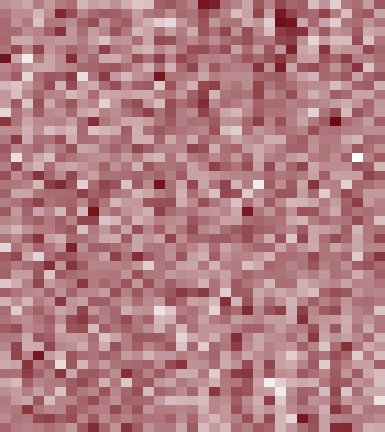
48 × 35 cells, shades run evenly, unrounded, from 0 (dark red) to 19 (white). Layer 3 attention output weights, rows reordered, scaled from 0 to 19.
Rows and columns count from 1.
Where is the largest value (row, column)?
18, 33
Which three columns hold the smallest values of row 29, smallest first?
13, 35, 11
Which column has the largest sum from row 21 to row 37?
27
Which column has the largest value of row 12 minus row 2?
10
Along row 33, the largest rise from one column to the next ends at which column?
21
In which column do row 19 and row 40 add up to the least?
2
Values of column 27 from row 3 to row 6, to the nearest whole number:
1 3 4 2
